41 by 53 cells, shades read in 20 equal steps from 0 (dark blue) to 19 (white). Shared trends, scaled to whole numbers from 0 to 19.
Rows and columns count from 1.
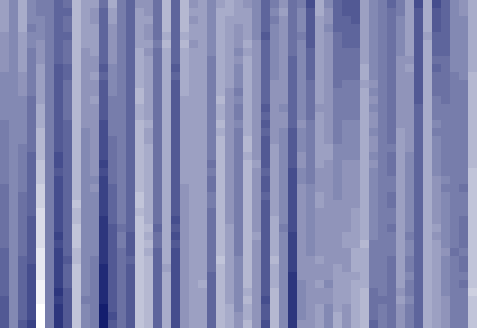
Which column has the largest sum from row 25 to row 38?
5
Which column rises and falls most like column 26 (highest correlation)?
27
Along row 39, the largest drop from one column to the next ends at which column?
6
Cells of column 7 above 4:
20
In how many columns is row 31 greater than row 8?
19
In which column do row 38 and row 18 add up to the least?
12
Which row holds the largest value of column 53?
37
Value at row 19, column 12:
4
